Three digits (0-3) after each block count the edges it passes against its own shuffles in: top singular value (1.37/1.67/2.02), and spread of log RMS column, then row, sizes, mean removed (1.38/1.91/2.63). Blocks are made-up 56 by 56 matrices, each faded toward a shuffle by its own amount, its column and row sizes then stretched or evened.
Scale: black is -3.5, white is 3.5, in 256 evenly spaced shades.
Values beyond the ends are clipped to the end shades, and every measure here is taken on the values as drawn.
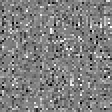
2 2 1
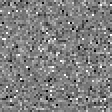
1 0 1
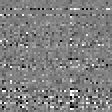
2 2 3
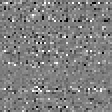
0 1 3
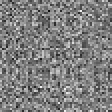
3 1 1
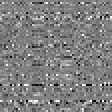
3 0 3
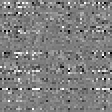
2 2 3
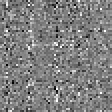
0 2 2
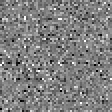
0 0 2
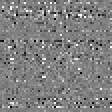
1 1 3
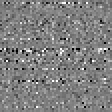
1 1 3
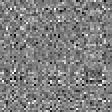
3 2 2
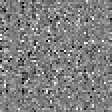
0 2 1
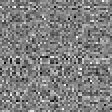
3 0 2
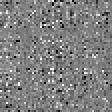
2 2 2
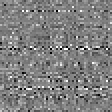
3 0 3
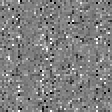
1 2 1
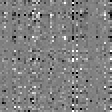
3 3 2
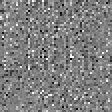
2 1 0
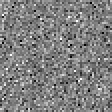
1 0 0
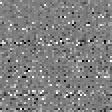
2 0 3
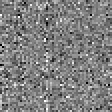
0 2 1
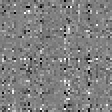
2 3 2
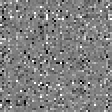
1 2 1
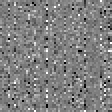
2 3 0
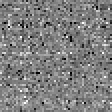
1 1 2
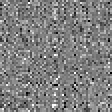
3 2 1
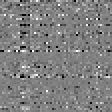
2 1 3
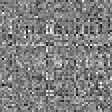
3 2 1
